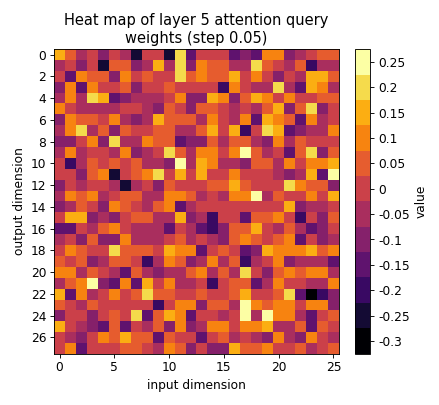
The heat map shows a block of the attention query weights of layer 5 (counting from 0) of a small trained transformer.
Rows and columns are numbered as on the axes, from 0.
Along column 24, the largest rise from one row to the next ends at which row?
23
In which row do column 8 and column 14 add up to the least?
16
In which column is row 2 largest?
11
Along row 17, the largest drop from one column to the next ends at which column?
22
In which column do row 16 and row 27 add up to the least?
14
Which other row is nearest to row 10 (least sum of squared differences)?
2
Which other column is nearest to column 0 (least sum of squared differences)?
15
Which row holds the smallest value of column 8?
19
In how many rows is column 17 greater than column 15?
13
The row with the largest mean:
18
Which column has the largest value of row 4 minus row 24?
3
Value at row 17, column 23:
0
